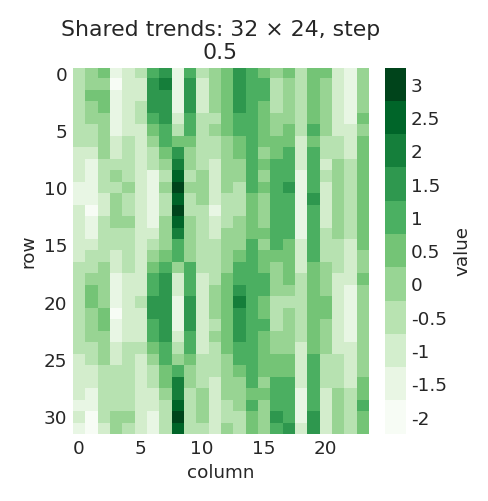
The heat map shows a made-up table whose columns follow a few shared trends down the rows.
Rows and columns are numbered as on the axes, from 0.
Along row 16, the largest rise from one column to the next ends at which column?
19
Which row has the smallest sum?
12
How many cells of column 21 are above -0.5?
11
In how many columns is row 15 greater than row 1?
10
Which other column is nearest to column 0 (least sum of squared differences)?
18
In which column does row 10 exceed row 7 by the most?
8
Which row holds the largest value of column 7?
1
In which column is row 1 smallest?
3
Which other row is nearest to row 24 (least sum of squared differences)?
17
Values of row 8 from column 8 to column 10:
2 0 -0.5
